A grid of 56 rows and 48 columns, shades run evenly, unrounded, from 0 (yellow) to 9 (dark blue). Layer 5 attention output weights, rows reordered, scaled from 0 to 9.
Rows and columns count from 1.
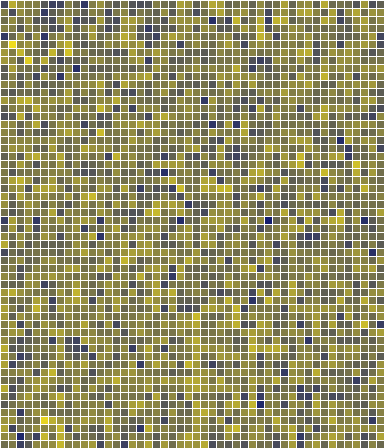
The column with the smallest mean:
37
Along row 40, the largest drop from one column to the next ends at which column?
44
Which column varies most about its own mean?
33
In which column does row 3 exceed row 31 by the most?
27
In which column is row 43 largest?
39
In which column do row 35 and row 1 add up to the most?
22
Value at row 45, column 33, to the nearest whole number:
7
